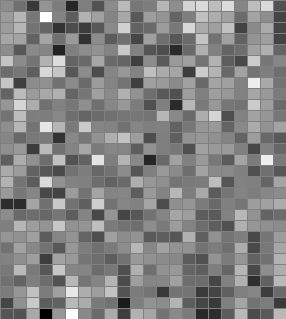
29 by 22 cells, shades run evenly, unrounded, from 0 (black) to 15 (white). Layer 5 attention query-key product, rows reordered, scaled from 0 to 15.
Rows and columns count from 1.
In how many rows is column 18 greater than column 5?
14
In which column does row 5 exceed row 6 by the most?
10
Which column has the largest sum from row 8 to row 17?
17
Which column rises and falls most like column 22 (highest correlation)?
11
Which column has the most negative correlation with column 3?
16
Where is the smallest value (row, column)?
29, 4
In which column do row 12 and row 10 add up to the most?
2
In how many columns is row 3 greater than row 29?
11
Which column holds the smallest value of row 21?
18
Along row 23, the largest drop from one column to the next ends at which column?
20
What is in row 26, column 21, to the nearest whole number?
6
